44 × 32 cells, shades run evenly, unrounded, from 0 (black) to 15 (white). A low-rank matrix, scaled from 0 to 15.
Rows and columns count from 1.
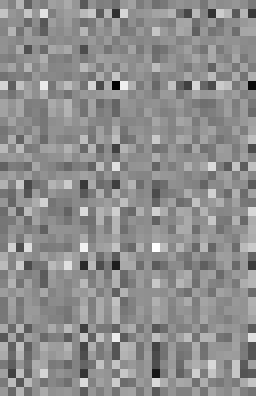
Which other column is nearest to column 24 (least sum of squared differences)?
13
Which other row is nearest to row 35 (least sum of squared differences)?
36
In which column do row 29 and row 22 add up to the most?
27
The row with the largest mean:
28
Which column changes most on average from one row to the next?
15
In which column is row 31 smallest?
6
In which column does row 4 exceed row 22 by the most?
20
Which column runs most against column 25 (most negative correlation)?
23
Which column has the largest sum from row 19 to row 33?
32
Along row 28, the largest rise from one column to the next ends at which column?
4
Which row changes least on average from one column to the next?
5
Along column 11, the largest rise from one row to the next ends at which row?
43
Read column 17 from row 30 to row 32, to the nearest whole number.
10 8 7
